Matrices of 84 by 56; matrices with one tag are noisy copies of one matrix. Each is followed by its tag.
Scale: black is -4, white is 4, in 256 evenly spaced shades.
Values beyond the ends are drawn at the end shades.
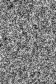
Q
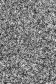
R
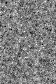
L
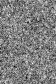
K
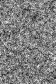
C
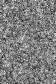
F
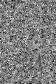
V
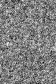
V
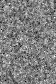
F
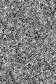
F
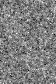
K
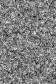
C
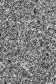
R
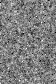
L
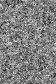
V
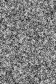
F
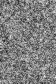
K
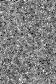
L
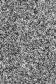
R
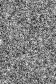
K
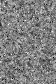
L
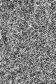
Q
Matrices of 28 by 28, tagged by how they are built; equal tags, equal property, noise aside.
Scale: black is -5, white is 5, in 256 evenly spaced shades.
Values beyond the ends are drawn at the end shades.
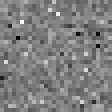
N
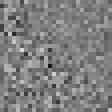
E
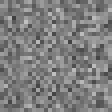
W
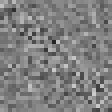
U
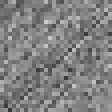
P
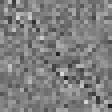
U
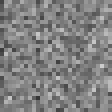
W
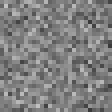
W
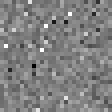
N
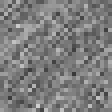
P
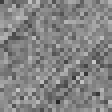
P
